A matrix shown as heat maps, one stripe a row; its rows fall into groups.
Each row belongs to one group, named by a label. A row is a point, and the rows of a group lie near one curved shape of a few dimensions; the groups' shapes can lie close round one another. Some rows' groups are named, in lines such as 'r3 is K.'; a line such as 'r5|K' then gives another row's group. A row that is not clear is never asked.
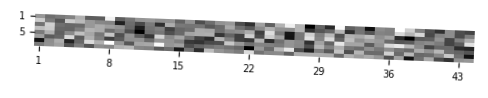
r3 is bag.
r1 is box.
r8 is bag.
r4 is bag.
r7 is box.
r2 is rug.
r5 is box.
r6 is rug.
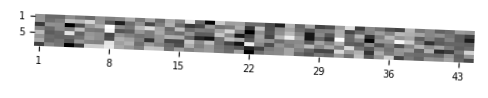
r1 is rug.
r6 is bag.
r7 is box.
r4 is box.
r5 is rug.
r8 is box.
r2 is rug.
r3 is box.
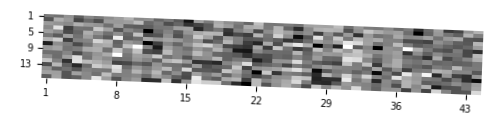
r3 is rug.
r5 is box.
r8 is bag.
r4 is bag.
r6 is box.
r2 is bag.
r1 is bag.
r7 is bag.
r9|box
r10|box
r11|rug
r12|rug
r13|box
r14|box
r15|rug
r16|bag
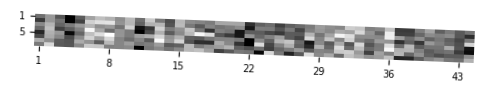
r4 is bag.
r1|box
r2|box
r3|box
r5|box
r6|box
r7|box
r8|bag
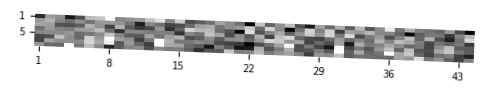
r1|box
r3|bag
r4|rug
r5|rug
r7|box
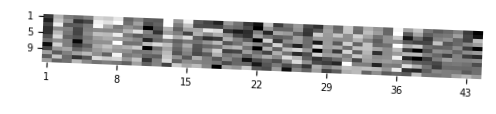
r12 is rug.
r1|box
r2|box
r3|bag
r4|bag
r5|box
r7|box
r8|bag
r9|rug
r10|box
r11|box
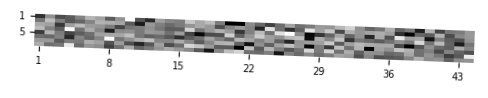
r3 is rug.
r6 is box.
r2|bag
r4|rug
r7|bag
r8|rug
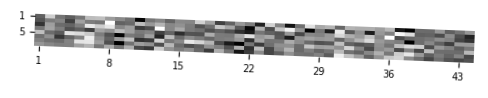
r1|bag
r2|box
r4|bag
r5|rug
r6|bag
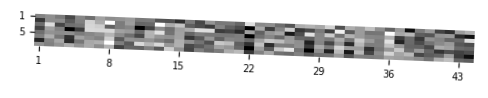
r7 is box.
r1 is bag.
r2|box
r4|box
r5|rug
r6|box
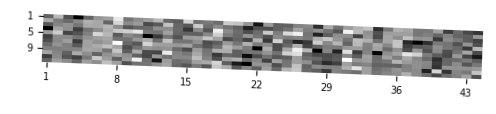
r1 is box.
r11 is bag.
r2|box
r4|bag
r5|bag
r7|box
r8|rug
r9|box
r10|rug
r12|rug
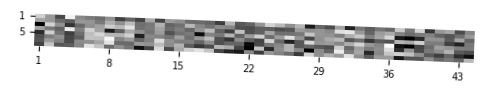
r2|box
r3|bag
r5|bag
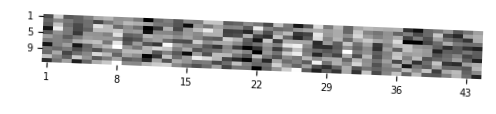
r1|bag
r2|bag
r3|bag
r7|box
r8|box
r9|bag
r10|bag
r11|rug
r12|box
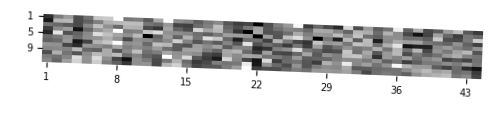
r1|box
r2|bag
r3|bag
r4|box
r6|rug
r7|box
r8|box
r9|rug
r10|box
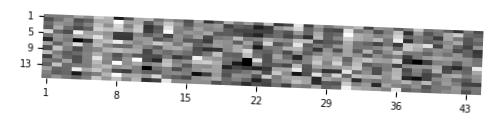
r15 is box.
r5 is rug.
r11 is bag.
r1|rug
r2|box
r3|box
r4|box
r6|rug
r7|box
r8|rug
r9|bag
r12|box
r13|bag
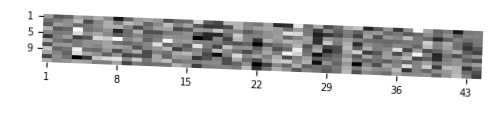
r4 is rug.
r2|rug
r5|rug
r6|box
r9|rug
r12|rug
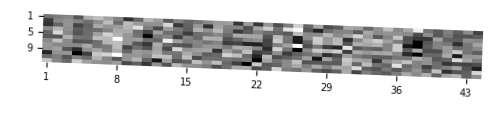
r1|rug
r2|rug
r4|bag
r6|box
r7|bag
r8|rug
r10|box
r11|bag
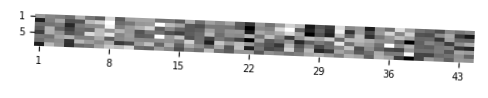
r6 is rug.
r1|box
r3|box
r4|bag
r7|rug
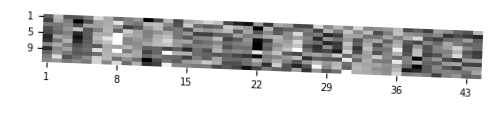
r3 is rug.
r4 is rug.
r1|bag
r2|box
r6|box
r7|box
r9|box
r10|bag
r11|bag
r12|box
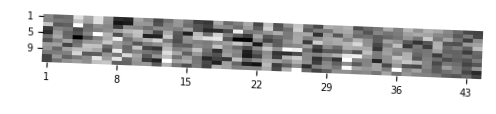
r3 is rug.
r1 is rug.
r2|rug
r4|bag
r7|rug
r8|box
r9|box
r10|rug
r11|box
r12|rug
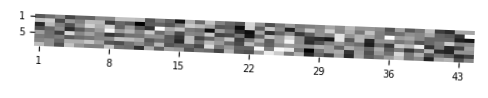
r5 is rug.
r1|bag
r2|bag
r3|box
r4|box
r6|bag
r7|rug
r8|rug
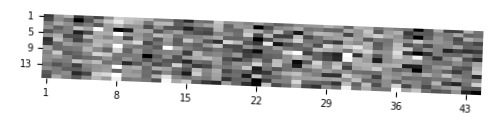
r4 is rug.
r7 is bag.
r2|box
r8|box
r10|bag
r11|bag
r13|box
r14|bag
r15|box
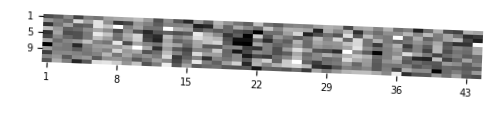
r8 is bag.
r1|bag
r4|bag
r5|bag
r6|bag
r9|box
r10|rug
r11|rug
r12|box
